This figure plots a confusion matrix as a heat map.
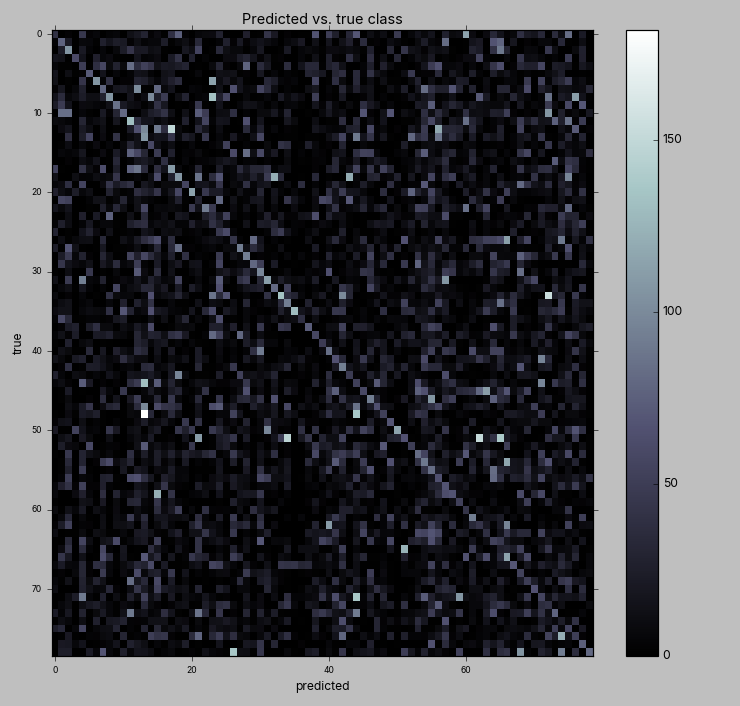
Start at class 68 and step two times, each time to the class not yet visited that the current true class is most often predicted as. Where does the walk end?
17
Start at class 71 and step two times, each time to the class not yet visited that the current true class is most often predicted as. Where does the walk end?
13
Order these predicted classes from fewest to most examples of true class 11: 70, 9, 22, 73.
9, 70, 22, 73
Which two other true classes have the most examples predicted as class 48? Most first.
52, 17
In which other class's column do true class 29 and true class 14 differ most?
53
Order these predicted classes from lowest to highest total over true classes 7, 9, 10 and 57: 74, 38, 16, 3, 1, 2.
3, 38, 74, 16, 2, 1
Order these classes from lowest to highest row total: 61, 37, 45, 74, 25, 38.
25, 74, 61, 37, 38, 45
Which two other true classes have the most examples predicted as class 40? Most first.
62, 30
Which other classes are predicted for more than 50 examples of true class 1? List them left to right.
57, 64, 65
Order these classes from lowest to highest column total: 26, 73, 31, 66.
31, 73, 26, 66
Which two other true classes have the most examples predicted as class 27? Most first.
38, 43
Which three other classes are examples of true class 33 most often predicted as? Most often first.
72, 42, 23
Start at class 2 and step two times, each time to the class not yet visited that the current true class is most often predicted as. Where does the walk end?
51
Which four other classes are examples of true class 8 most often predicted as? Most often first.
23, 76, 14, 72
